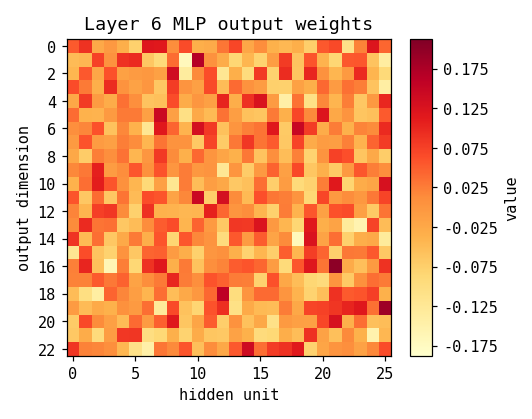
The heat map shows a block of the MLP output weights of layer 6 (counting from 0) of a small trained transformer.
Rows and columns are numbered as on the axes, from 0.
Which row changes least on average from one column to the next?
17
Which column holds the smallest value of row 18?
2
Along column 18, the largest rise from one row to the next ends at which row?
22
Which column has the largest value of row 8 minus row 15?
21
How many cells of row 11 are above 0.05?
8
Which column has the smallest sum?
9
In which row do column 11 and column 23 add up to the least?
13
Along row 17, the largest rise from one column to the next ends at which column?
16
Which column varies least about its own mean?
4
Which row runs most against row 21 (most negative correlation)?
0
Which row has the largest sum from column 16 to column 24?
19
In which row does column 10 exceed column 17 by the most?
6
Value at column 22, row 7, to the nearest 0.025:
0.025
